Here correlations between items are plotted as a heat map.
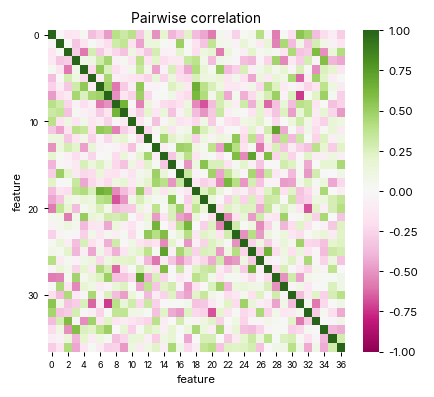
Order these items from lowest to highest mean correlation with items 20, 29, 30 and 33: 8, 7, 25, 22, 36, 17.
17, 8, 22, 25, 7, 36
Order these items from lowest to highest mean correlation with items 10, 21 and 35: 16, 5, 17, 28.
17, 16, 28, 5
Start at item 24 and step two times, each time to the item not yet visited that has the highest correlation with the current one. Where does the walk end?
0
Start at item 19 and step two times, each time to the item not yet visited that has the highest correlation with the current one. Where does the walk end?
36
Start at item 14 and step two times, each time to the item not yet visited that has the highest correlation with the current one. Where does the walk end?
27
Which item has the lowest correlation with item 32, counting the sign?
20
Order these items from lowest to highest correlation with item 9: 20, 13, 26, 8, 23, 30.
30, 20, 13, 23, 26, 8
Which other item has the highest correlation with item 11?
28
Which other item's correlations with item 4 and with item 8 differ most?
6
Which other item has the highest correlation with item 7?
18
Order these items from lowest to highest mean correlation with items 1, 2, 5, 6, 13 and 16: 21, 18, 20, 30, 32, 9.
32, 21, 9, 30, 18, 20
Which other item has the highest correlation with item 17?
22
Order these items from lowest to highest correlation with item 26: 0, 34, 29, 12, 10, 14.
12, 34, 14, 29, 10, 0
